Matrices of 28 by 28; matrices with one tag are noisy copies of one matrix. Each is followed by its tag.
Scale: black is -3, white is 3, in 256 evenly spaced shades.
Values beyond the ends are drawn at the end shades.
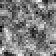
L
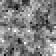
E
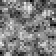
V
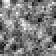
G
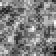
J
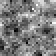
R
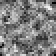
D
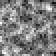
D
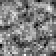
D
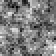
E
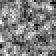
D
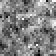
R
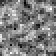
D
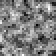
D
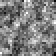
J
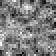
V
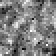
J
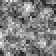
V
